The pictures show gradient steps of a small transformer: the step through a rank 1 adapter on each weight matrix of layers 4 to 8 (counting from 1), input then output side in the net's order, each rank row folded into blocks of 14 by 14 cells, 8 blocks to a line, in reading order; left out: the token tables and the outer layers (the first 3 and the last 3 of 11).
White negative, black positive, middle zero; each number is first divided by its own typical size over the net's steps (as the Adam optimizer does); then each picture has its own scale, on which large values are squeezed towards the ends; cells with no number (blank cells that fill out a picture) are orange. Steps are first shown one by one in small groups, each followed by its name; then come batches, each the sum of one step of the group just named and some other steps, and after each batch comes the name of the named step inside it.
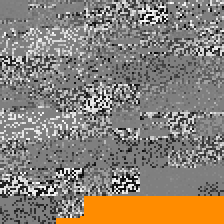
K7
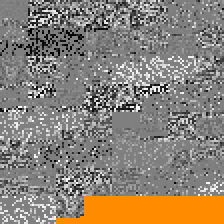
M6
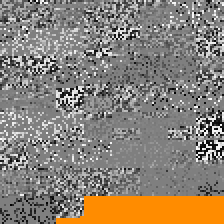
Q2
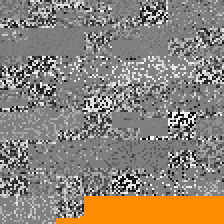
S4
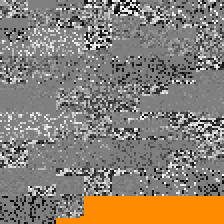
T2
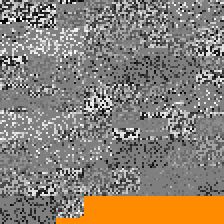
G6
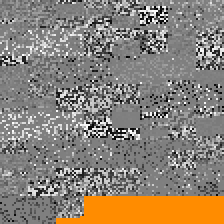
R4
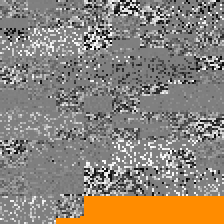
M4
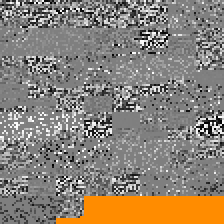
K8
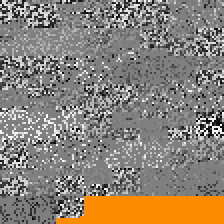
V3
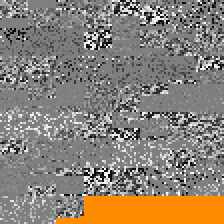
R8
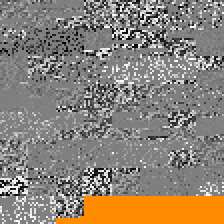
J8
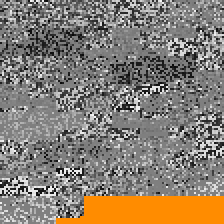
M6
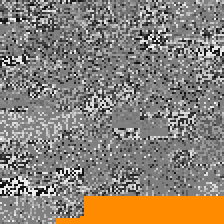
G6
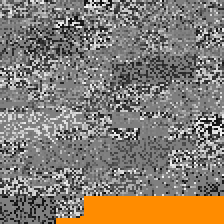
T2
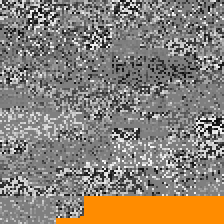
M4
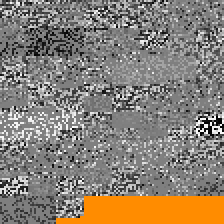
K8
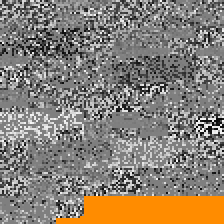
S4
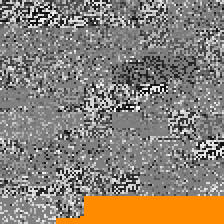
G6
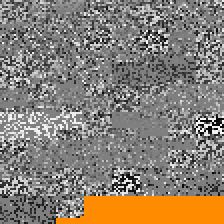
K7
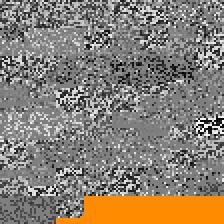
K8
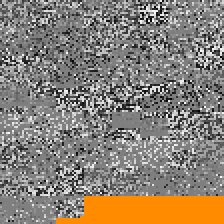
R4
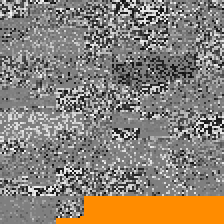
K8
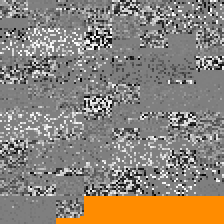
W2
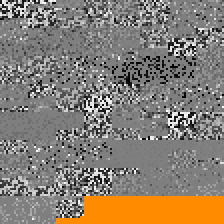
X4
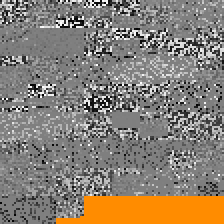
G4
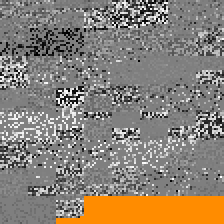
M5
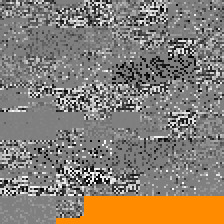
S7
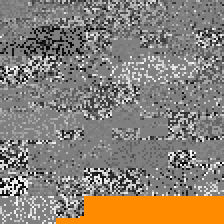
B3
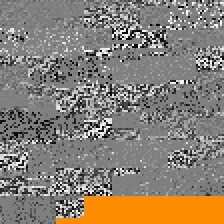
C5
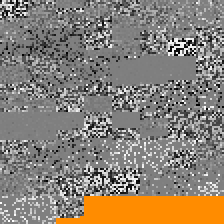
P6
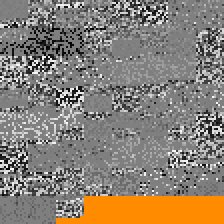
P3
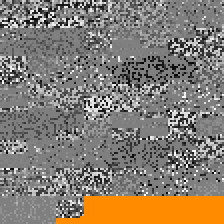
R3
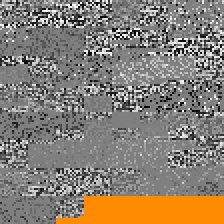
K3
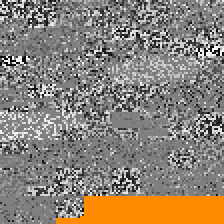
G4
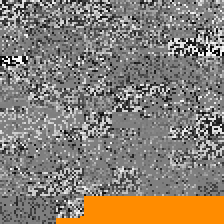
K3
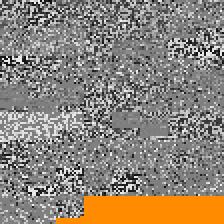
W2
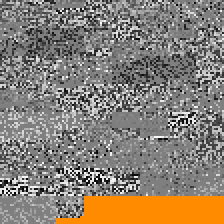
S7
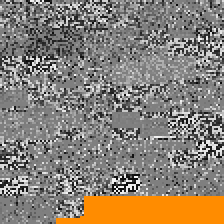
K3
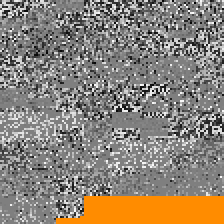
M5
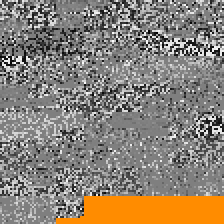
B3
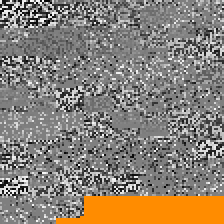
R3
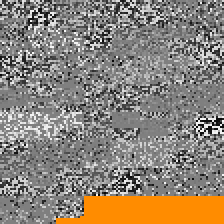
W2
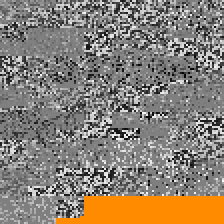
C5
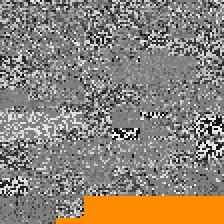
W2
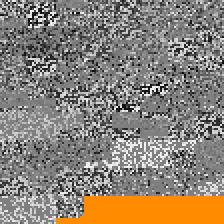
P6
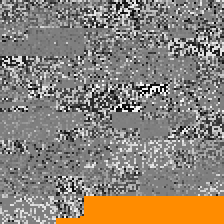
G4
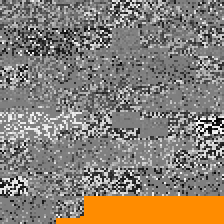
B3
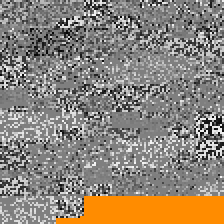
M5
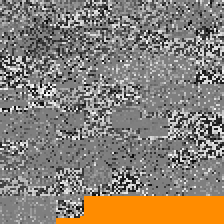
R3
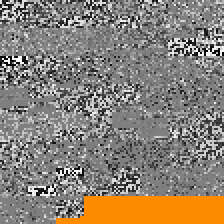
C5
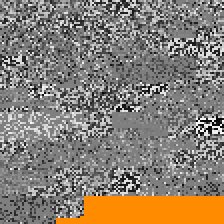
G4
